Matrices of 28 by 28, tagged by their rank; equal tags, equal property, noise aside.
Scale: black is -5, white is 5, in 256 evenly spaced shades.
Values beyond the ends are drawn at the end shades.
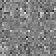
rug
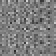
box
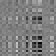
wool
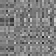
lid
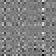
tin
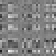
tin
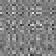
lid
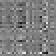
tin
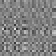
tin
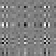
wool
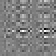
tin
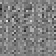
box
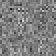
rug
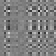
wool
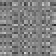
tin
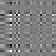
wool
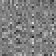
box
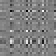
wool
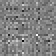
box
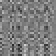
lid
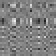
tin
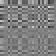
wool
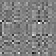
lid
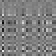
wool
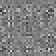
box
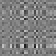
wool
